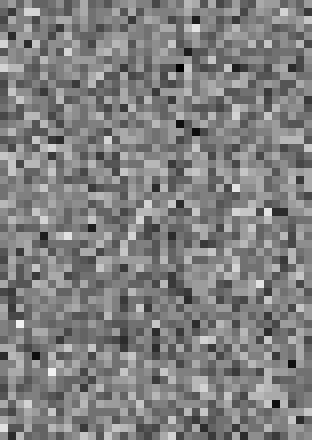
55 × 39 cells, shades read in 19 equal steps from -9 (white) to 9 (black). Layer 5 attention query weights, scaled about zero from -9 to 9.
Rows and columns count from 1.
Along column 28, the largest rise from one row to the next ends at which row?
13
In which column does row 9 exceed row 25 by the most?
23
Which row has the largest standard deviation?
9
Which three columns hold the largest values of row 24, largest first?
20, 12, 29
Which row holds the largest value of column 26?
54
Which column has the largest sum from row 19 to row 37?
22
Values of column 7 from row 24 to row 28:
0 -2 -3 0 -2
